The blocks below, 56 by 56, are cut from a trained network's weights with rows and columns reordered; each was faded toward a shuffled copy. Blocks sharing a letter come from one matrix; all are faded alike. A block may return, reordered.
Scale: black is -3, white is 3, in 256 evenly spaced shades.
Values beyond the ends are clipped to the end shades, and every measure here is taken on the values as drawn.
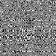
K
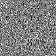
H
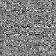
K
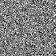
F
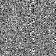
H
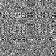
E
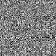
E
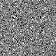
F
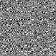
K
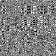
K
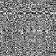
E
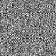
E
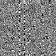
H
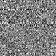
E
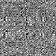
H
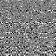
K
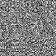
E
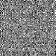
H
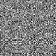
E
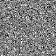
F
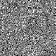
F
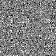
F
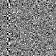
H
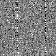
H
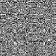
E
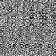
E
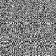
E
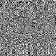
E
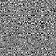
K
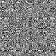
E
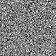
F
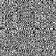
E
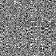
H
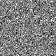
F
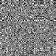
K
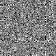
F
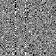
H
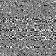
K
